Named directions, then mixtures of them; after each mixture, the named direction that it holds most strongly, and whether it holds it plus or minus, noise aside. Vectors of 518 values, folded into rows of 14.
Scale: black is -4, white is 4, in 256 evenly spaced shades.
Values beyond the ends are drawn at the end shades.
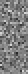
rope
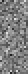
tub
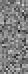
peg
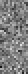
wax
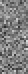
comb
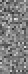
tub, plus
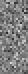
rope, minus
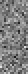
peg, plus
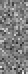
wax, minus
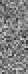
comb, minus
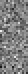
wax, plus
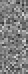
peg, minus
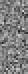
peg, plus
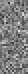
peg, minus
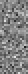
peg, minus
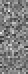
rope, plus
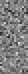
rope, minus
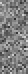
comb, plus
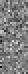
wax, plus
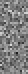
rope, plus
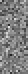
tub, plus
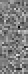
peg, minus
